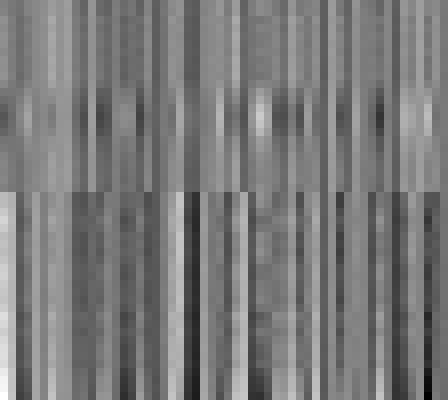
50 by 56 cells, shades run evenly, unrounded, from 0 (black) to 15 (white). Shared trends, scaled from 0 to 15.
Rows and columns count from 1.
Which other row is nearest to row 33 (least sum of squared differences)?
38
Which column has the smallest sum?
25
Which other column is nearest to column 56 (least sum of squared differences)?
15
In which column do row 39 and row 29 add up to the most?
1
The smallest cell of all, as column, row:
54, 50
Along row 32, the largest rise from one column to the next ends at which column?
26
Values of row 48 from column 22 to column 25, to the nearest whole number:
11 10 3 2
